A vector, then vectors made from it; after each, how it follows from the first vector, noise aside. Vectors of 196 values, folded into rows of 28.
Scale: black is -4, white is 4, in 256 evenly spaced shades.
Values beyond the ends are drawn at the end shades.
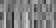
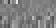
wrapped around, negated, partly zeroed.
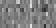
wrapped around, negated, partly zeroed.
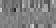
wrapped around, negated, partly zeroed.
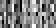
wrapped around, scaled up.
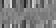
wrapped around, negated, partly zeroed.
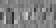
partly zeroed.
